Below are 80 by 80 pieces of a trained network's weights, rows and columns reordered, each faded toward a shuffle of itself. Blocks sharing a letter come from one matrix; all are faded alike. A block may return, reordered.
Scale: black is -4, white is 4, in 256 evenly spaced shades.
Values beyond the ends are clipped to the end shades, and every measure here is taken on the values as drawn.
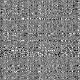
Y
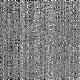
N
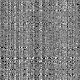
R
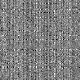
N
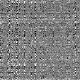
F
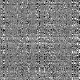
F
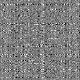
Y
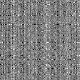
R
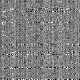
Y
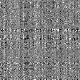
N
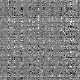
F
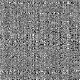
N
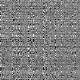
F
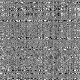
Y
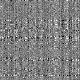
Y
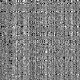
R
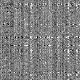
R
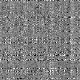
Y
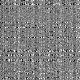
Y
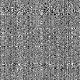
N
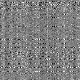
Y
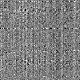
N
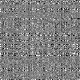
Y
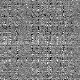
F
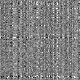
R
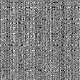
R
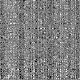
R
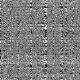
F
